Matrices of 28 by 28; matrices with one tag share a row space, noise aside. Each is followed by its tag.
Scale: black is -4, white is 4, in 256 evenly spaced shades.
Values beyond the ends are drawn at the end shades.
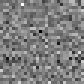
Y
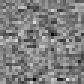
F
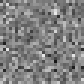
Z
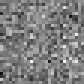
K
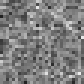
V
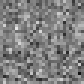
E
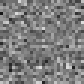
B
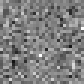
Y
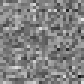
E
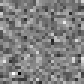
V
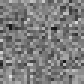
K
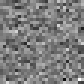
E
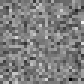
Y
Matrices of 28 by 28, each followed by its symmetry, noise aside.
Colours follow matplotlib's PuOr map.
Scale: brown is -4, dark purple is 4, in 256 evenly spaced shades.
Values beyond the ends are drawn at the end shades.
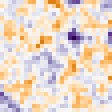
symmetric across the other diagonal.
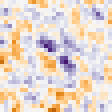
symmetric across the other diagonal.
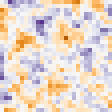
antisymmetric.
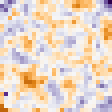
symmetric across the other diagonal.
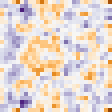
mirrored top to bottom.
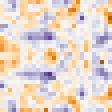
mirrored top to bottom.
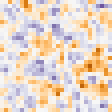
no symmetry.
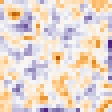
symmetric.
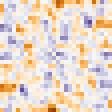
same after a half turn.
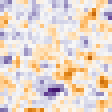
no symmetry.
